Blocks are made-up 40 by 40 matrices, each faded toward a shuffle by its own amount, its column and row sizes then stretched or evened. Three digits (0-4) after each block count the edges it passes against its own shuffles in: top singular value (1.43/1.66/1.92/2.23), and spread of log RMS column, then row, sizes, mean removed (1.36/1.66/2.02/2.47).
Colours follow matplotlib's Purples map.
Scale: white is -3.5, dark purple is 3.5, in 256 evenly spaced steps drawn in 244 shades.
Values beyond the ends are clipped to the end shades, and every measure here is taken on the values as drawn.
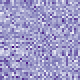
3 2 0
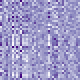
4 4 1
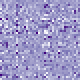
1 2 4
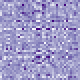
3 2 3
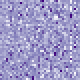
1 3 0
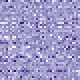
2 0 4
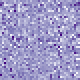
1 2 2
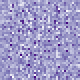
0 3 1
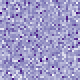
0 1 0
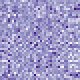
3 2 2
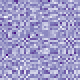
4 0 2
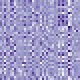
4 4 0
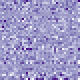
1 2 4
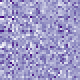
3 3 1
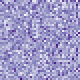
2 0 0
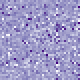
0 2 2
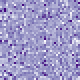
2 2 0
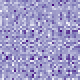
3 3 1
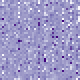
0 4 0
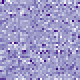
2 0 2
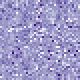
1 1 0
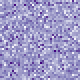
1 0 1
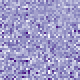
1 1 3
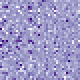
1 3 0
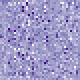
0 2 0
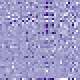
3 2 3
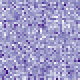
1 1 1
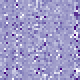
0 4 1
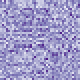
3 0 0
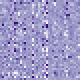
1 4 1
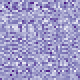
3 0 2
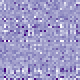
3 2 4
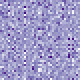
2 3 0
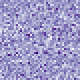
0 0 2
